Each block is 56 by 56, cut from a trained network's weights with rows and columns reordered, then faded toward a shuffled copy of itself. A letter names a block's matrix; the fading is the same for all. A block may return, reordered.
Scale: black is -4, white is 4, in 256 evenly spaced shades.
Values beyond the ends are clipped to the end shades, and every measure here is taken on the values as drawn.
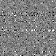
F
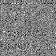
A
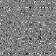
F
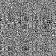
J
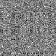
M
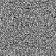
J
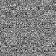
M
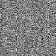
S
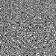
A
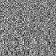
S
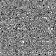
A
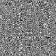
M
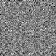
J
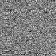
M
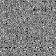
A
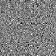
M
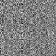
S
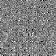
A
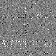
F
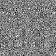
J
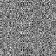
S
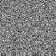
J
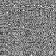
J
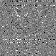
F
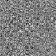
S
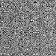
J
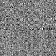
J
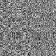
S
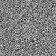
J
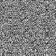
S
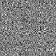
M
